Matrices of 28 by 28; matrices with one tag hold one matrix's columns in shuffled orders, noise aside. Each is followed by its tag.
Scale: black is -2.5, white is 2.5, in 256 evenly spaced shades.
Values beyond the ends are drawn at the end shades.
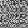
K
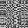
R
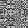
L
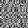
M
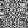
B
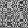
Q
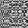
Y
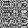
Y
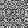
L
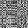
R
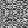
L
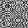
Q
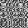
B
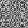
Q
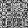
B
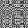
R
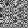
K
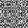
Y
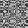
Y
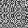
K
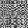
R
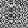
K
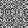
L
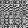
R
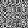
M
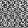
Q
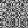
B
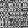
B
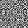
L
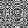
L
